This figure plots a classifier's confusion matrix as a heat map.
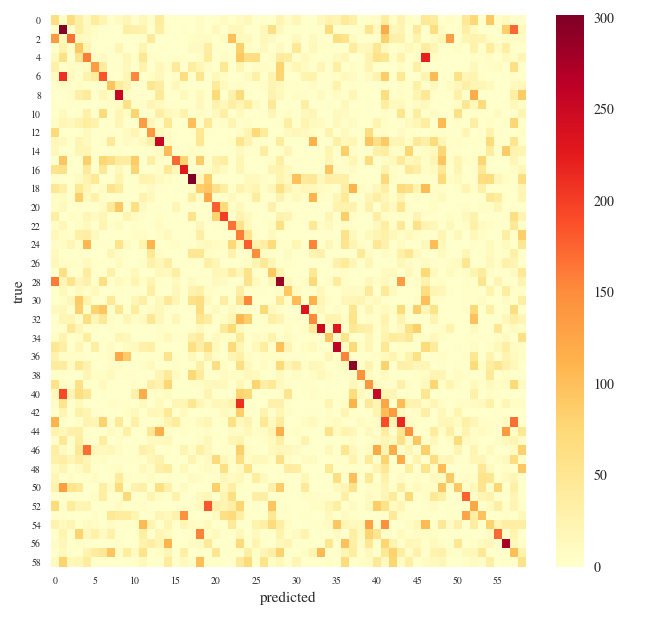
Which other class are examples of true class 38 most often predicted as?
17
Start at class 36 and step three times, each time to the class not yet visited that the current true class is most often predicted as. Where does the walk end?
19
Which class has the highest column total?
41
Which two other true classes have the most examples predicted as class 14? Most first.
56, 39
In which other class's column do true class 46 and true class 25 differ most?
4
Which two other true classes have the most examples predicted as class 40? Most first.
46, 52
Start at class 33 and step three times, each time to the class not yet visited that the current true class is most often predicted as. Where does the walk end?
0
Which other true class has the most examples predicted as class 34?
16
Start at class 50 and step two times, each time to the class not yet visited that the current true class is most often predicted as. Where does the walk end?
57
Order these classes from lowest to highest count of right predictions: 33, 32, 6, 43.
32, 6, 43, 33
